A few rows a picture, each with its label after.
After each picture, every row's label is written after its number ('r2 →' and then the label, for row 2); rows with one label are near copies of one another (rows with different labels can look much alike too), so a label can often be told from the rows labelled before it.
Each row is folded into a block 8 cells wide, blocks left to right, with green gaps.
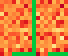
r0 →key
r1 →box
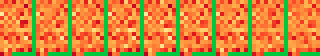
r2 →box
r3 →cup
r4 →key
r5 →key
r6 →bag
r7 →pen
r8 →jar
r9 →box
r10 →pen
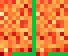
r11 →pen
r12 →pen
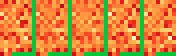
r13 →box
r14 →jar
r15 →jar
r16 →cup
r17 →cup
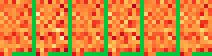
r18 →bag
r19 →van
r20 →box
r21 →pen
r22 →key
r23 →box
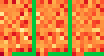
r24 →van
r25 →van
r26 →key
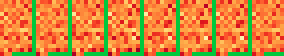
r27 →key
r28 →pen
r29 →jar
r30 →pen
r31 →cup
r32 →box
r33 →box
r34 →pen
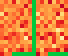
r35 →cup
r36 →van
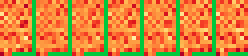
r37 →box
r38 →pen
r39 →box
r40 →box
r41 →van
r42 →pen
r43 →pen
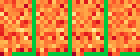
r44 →jar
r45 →key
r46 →van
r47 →pen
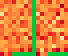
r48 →pen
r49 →jar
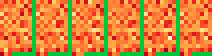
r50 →pen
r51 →cup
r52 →bag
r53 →key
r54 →cup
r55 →van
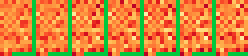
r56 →box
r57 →jar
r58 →box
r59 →bag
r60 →bag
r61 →jar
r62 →pen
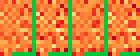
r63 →bag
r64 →bag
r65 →cup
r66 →bag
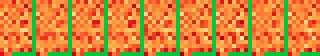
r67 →key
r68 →jar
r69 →box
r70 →box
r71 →jar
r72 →pen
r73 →van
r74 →pen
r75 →jar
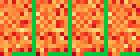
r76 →van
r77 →pen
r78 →pen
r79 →bag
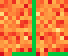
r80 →box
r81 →van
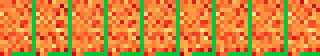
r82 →cup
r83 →bag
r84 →bag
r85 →key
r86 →key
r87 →van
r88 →cup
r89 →jar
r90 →bag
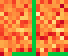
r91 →jar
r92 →jar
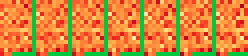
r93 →key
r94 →cup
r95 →key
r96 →jar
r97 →bag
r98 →pen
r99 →box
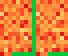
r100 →key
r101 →jar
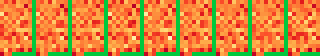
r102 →jar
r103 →bag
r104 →key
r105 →box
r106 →cup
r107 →pen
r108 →bag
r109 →jar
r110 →jar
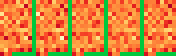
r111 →pen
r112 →cup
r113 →box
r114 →jar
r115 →key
